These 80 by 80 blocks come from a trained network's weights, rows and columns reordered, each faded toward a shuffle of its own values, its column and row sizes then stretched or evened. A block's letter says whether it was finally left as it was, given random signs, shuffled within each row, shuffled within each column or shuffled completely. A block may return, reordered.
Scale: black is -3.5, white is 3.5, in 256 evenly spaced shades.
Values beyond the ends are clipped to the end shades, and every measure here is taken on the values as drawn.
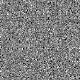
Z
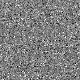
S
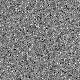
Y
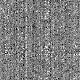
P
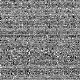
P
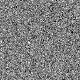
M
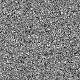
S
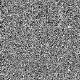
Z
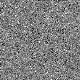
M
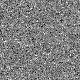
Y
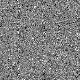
M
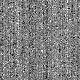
M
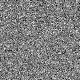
S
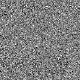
Z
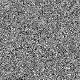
S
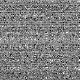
P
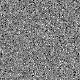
M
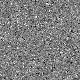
Y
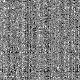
P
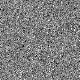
M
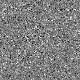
S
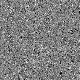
M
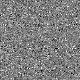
S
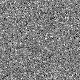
S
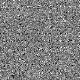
Z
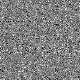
Z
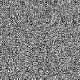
P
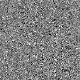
Z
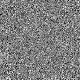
Z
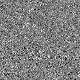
S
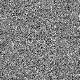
M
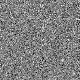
M
